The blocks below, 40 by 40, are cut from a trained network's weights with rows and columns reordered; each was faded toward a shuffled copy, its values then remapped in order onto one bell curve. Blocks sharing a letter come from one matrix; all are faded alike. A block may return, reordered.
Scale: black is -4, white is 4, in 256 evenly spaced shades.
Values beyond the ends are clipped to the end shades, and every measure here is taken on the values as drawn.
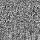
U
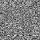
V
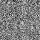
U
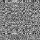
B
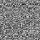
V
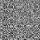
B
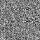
U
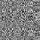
B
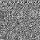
V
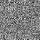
V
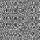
B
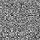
V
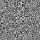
V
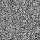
U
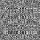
B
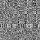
B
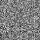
U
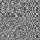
B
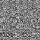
V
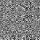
B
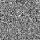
V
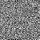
V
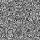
V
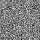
U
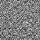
V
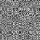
B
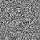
V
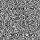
V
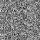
U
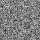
U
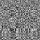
B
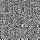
U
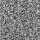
U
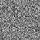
V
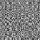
B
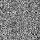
U
